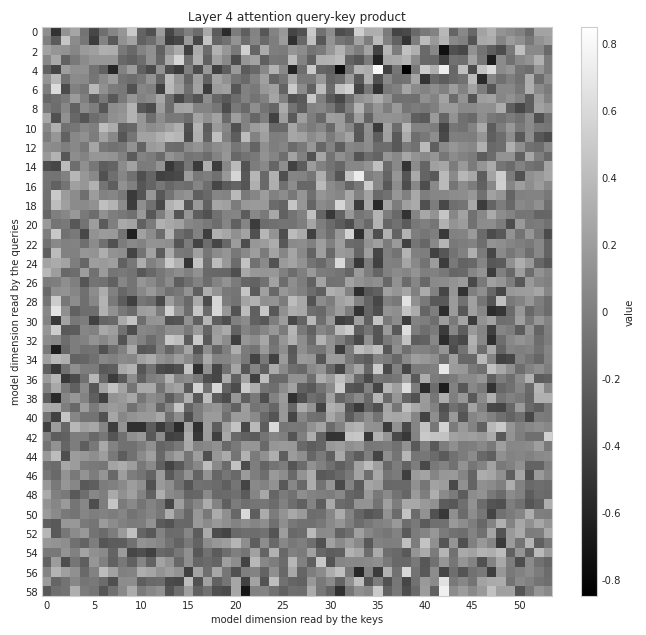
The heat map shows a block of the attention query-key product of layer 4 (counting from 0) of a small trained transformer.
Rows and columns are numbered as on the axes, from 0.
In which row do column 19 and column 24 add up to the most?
41
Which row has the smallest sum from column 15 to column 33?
58
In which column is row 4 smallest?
38
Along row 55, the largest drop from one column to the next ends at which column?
30
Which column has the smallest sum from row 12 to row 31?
9
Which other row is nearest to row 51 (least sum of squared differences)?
43
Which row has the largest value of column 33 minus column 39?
0
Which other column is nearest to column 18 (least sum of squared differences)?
16
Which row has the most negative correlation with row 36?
45
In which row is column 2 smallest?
36
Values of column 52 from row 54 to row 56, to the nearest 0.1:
0.4 -0.1 0
